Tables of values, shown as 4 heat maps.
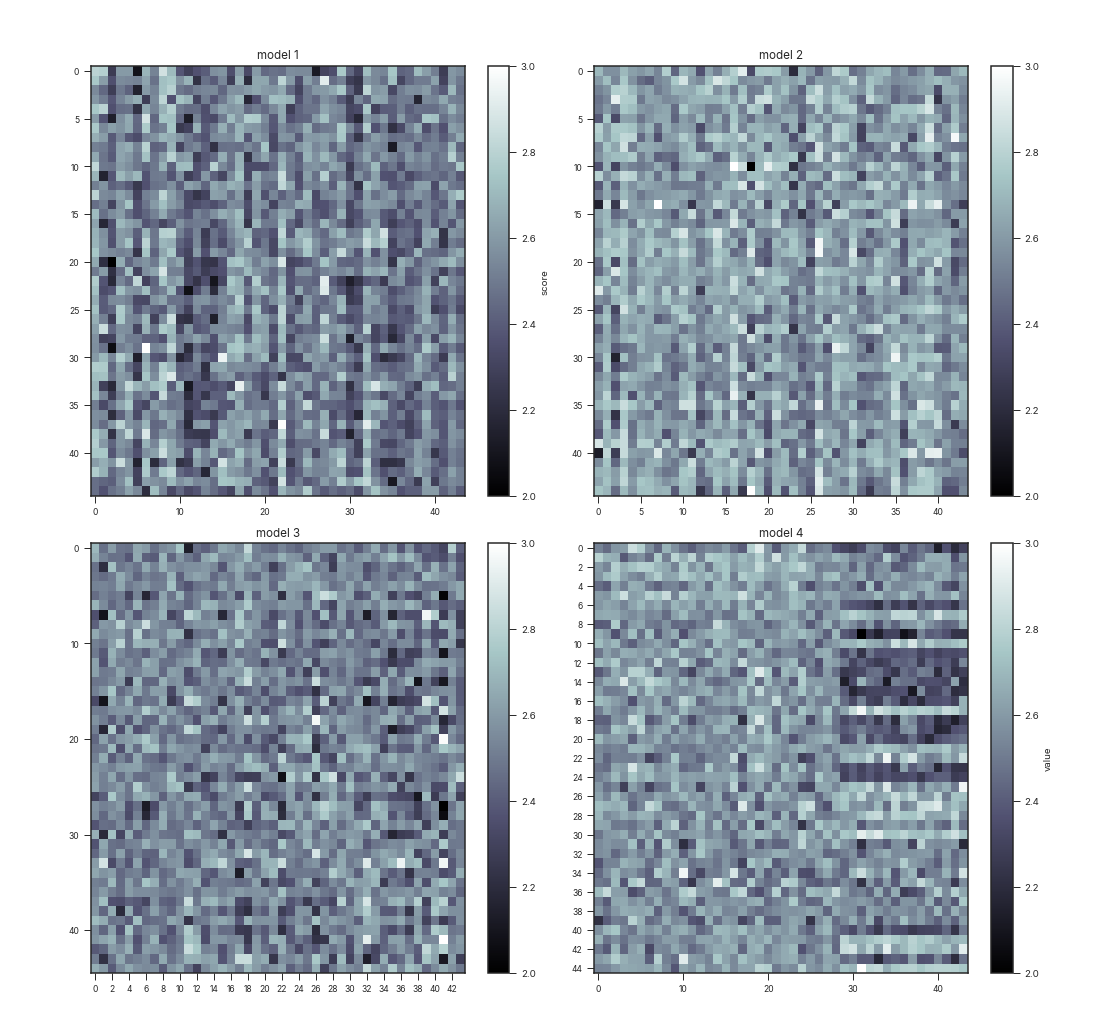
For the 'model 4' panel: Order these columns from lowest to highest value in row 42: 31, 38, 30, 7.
7, 31, 38, 30
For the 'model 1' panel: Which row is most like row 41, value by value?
30
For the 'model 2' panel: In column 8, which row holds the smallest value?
38
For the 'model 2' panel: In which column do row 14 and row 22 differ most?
0
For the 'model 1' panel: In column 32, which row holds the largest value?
37
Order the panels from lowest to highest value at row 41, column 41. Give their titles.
model 1, model 2, model 4, model 3
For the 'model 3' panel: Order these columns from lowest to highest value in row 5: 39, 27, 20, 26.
39, 20, 26, 27
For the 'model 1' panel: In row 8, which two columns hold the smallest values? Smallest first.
35, 14
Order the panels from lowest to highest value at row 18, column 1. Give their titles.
model 4, model 3, model 1, model 2
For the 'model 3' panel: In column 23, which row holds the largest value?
24
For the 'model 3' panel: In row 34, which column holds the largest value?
28
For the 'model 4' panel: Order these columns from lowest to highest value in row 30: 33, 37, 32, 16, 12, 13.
16, 13, 12, 37, 32, 33
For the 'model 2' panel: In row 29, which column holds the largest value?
28
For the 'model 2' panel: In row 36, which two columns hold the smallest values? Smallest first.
2, 12
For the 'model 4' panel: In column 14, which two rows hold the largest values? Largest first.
35, 8
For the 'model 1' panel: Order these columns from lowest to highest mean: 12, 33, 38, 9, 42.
12, 38, 33, 42, 9
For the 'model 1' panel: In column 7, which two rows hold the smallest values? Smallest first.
41, 26
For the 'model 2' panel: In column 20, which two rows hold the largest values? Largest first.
10, 3
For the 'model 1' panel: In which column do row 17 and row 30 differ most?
34
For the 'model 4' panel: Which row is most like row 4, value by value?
8
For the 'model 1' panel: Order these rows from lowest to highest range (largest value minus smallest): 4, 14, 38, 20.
14, 4, 38, 20
